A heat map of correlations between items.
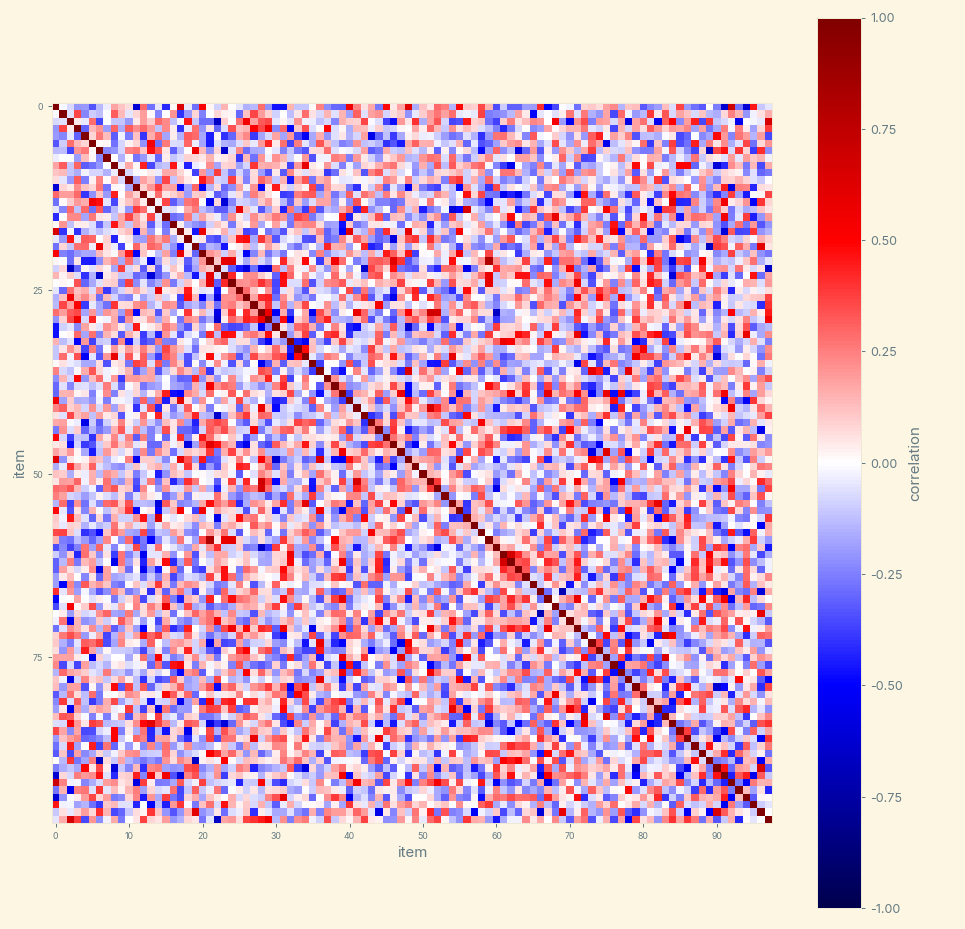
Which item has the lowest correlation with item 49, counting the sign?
46
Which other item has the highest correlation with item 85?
8
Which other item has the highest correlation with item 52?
28
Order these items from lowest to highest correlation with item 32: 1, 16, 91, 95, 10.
10, 16, 1, 91, 95
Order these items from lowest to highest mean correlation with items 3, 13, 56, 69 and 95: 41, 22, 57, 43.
22, 57, 43, 41
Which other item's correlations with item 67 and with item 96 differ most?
44
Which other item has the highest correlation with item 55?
48
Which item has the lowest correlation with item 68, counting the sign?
85
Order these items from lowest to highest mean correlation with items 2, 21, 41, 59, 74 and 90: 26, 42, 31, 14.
14, 42, 31, 26
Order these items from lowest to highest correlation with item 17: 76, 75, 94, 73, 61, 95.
94, 75, 61, 73, 95, 76
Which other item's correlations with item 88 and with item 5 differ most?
21
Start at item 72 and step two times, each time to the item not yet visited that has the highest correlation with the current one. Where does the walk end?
75
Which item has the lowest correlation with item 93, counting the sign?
2
